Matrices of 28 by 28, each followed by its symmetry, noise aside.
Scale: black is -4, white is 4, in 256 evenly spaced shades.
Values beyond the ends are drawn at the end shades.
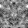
mirrored left to right.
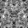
mirrored left to right.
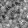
symmetric.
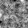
antisymmetric.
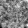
antisymmetric.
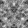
mirrored left to right.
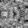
mirrored top to bottom.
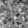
antisymmetric.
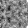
mirrored top to bottom.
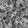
same after a half turn.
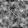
same after a half turn.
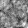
symmetric.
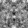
mirrored left to right.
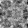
mirrored top to bottom.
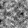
mirrored top to bottom.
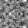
mirrored top to bottom.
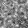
symmetric.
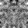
mirrored left to right.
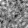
symmetric.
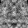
mirrored left to right.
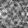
mirrored top to bottom.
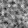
antisymmetric.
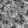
symmetric.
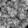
symmetric.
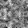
mirrored top to bottom.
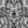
mirrored left to right.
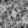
same after a half turn.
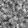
antisymmetric.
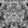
mirrored left to right.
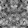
mirrored left to right.
